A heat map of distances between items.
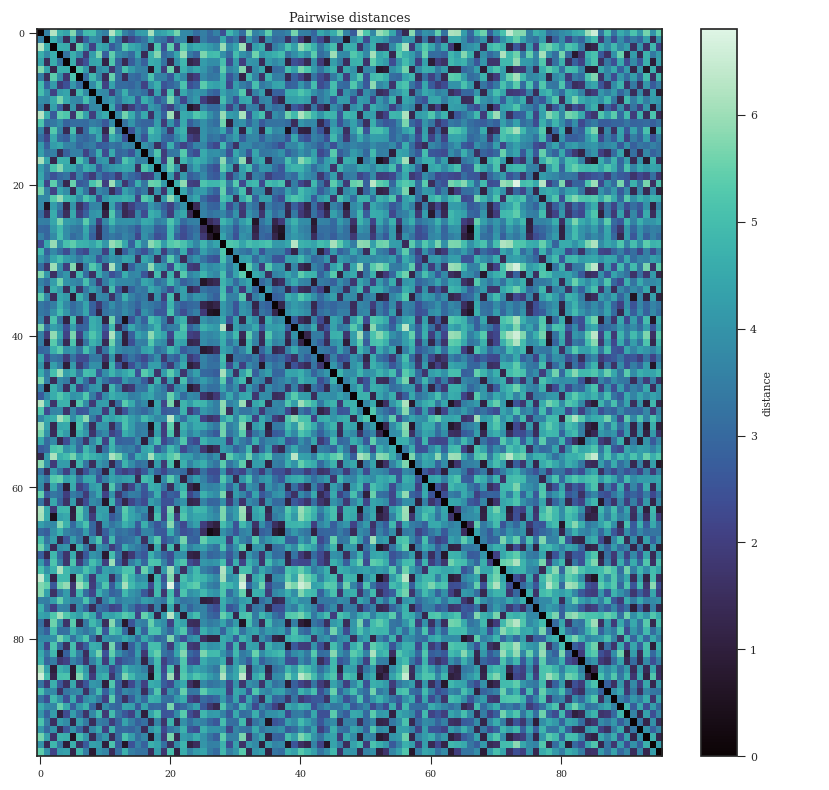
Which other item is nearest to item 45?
71
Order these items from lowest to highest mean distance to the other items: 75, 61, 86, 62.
62, 86, 61, 75
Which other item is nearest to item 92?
54
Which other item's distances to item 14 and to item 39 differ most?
79
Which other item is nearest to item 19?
76
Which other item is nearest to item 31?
78
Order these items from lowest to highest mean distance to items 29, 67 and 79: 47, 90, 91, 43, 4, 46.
90, 43, 4, 47, 46, 91
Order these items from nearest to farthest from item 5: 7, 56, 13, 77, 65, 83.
65, 83, 7, 77, 13, 56
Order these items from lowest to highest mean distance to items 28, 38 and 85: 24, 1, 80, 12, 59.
24, 1, 12, 80, 59
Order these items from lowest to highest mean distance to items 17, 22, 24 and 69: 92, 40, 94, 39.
94, 92, 40, 39
